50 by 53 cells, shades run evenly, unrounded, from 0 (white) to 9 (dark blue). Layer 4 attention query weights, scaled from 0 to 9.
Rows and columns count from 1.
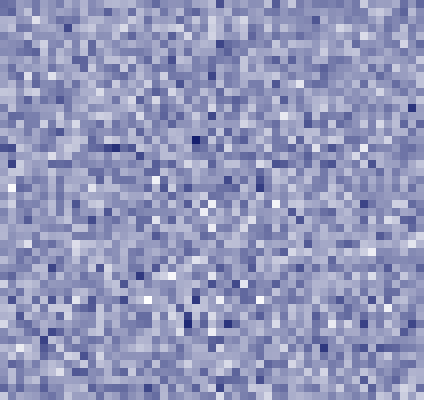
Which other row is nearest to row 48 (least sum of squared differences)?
37
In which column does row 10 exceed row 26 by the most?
27
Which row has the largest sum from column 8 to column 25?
49
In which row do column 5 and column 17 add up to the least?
3
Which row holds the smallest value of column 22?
35
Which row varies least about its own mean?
25
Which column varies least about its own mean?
45
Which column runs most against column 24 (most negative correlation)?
42
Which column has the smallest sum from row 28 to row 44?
47
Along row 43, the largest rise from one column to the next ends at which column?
6
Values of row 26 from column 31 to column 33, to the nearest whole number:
6 3 4
